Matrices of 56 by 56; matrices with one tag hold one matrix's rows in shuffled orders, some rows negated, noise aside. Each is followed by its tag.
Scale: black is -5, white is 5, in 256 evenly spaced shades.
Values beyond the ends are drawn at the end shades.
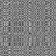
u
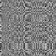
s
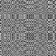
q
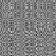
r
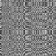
s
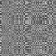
s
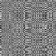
s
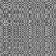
u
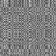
u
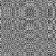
q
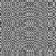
q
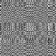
q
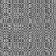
u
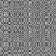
u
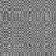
u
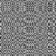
q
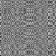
q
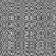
r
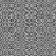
r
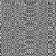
q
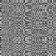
s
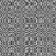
r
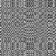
q
